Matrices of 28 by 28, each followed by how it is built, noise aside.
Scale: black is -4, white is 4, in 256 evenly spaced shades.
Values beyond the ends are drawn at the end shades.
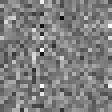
uneven columns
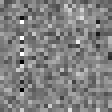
uneven columns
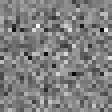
uneven rows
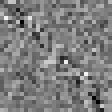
banded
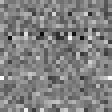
uneven rows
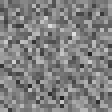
Toeplitz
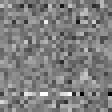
uneven rows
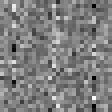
uneven columns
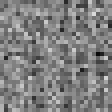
blocks
